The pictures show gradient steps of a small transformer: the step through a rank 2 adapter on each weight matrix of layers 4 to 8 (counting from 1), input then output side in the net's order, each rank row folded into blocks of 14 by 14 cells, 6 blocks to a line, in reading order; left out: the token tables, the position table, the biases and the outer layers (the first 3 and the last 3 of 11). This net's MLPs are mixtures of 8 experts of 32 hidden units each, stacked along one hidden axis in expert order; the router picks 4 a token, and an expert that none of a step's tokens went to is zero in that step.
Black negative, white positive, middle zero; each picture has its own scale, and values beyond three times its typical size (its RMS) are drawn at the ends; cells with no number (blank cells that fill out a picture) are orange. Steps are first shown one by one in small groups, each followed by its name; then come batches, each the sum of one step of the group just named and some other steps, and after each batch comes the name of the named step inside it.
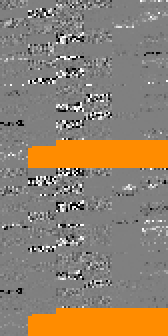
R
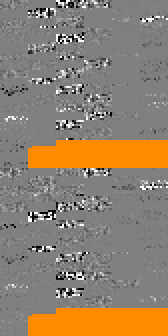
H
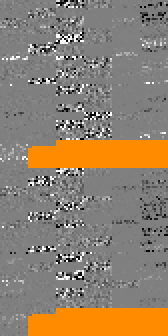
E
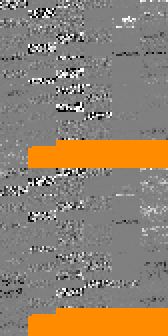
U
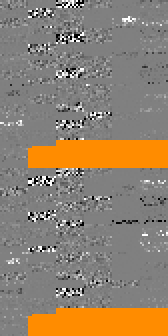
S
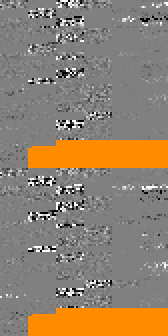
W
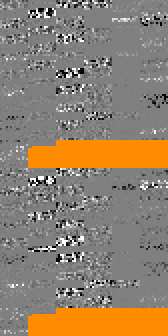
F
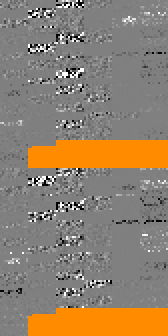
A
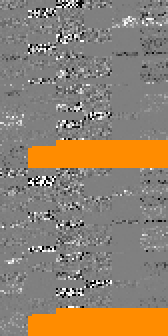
S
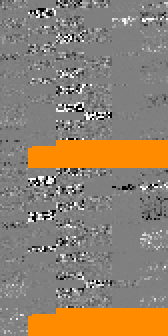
F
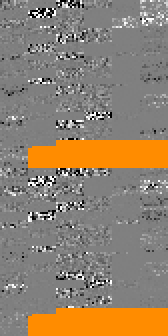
H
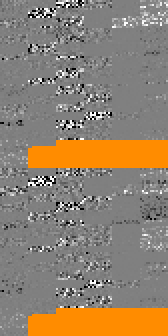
R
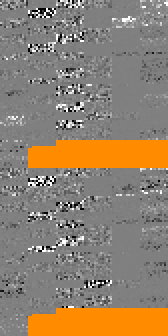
U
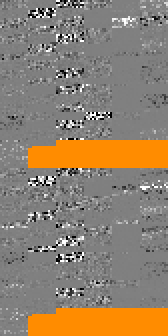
F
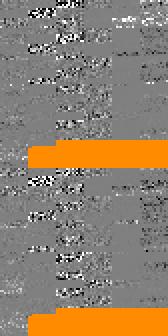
E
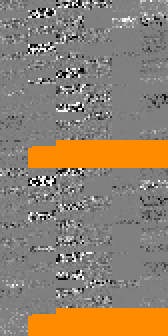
F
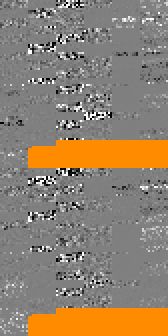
R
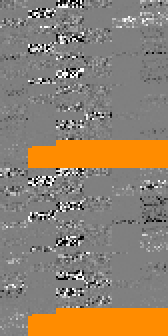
A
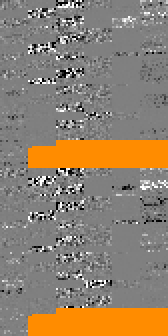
A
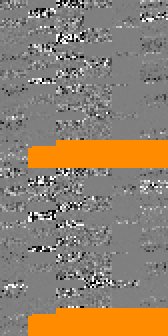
H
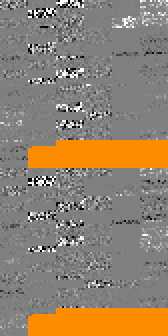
U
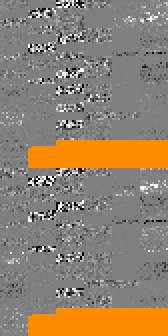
A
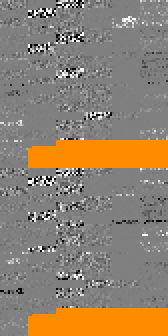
S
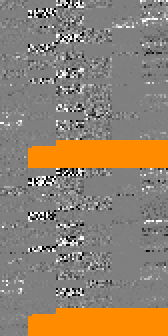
E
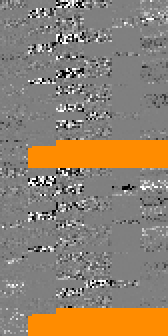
F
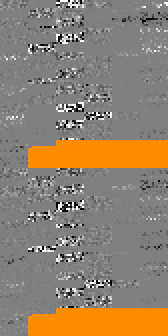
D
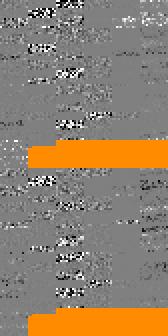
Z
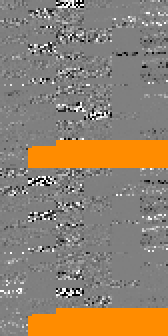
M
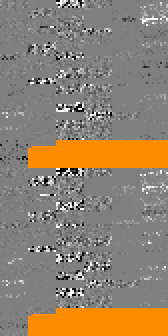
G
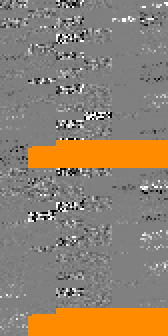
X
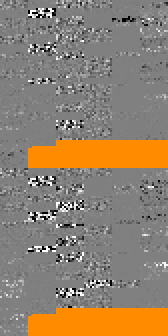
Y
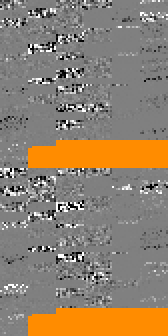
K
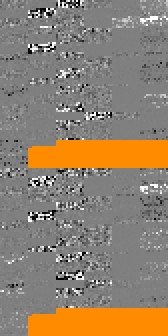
G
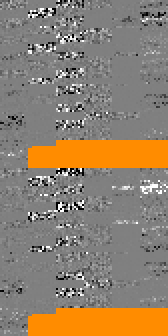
G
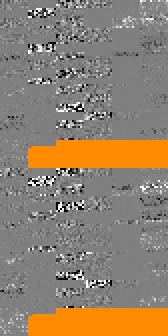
Z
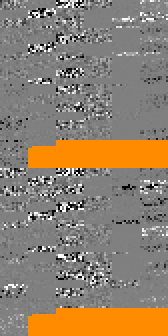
K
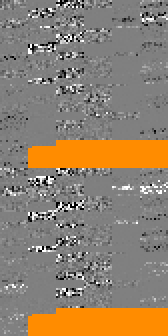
K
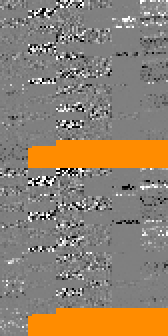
M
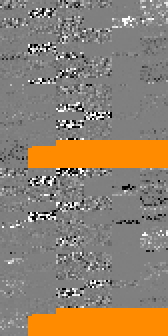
X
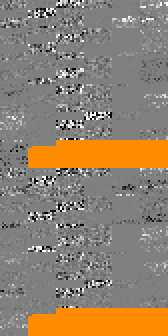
X
